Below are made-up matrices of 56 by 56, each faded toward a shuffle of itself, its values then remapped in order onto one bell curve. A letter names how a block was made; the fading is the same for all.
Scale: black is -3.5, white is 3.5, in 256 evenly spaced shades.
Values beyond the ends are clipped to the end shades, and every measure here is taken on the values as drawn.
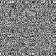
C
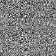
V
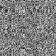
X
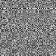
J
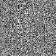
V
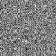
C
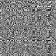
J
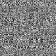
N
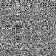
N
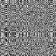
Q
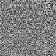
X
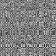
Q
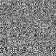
N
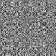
X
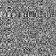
C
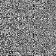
V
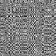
Q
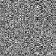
X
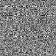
N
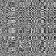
Q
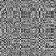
Q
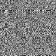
J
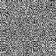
C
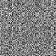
C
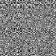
J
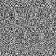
C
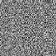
X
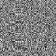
X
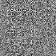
V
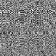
J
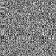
C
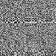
N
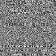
J
